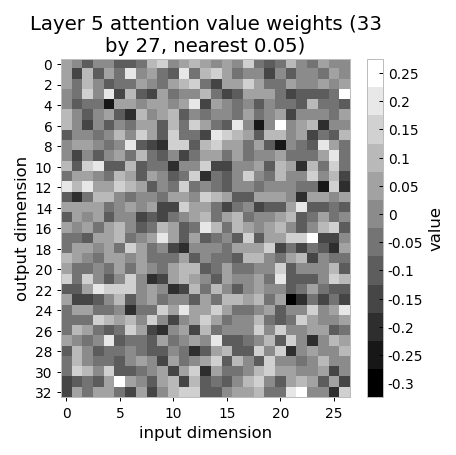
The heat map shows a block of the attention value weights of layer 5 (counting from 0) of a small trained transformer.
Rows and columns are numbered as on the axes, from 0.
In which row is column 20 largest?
6
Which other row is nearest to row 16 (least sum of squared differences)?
9
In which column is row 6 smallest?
18
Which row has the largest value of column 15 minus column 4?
4
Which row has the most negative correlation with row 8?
17
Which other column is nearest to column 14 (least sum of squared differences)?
19
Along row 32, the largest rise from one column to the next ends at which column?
26
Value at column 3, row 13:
0.1
